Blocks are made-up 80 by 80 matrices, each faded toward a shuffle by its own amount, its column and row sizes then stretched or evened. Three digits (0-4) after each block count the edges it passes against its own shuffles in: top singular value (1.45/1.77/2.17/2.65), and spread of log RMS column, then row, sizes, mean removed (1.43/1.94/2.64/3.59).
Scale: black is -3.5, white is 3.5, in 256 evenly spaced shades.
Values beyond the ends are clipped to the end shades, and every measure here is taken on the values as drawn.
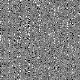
0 3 0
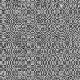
4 0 2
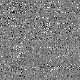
1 1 3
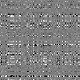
4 3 4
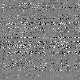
0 1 4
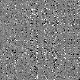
1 3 2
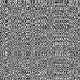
4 2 2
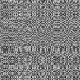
4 1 3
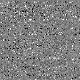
0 1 2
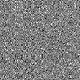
3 1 0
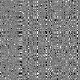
4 3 1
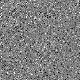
2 1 0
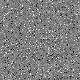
1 1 0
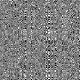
3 3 0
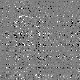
1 2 3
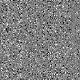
2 2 0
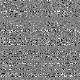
0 2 4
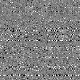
3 0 3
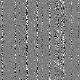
1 4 0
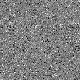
2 0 0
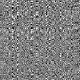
3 3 2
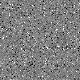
0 1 1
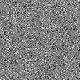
2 0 0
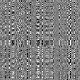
4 4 1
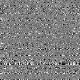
3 1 4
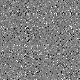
2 1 1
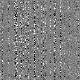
0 4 1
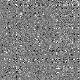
2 2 2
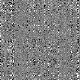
2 3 2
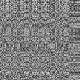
4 0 2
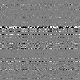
4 0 4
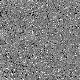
0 1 0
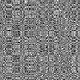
4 2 0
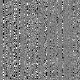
2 4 0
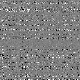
1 2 4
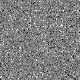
1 0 1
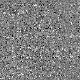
0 2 2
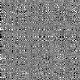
3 3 3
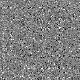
2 1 1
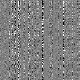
3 4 0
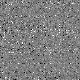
0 1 2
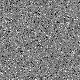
0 0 0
